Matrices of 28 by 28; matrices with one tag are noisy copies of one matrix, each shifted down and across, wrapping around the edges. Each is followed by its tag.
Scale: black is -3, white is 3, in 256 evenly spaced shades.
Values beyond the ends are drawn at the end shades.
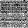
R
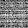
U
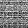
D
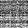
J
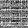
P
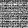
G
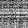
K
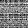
D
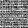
G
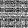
P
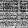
R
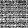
U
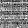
P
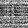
R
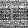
R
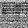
R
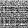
D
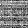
P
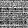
D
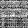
R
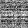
K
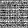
G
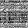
R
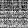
R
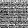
U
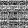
P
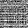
G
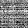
U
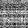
J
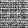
G
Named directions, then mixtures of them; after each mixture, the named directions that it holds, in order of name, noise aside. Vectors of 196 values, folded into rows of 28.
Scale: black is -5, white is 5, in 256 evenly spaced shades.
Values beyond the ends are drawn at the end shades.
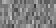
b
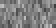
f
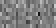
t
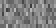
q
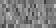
b, q.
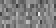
t.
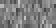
f.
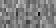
f, t.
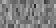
b, q.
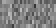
b.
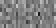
t.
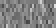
f, q, t.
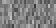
b.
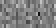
t.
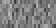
b, f.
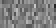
b, t.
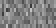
q.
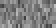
f.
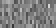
b, q.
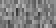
b, f, t.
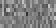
b, q, t.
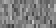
b.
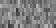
b, f, q.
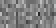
t.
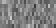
b.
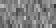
f.
